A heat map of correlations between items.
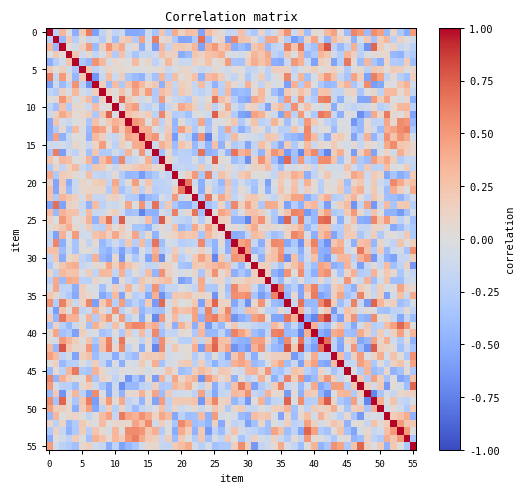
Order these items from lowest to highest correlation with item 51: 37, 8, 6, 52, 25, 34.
37, 6, 34, 52, 8, 25
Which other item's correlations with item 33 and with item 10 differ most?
20
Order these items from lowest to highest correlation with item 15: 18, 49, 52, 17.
49, 18, 17, 52
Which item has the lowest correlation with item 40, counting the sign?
38
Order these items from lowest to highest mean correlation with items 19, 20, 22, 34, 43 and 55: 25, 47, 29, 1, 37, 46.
25, 1, 37, 46, 29, 47
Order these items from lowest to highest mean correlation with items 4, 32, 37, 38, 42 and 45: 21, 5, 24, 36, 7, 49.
5, 21, 7, 49, 36, 24
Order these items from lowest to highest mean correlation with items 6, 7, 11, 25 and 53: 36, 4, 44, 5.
44, 4, 5, 36
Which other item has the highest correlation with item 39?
53
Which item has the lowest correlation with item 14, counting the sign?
24
